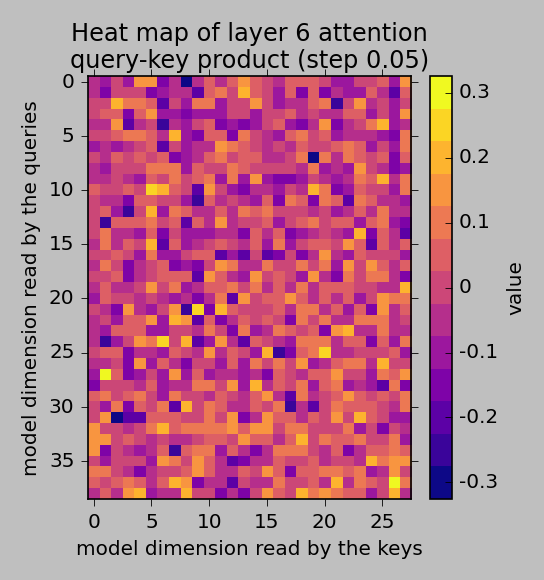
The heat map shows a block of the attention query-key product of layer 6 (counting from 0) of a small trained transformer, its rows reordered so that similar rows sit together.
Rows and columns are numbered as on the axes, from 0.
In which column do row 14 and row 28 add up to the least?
27
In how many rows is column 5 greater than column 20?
16
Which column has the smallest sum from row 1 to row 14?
26
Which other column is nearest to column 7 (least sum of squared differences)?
19
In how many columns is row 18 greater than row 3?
12
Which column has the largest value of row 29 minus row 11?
22
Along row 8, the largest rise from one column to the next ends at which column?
23
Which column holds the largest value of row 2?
2
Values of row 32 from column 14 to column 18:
0.15 0.15 0 0.1 0.1
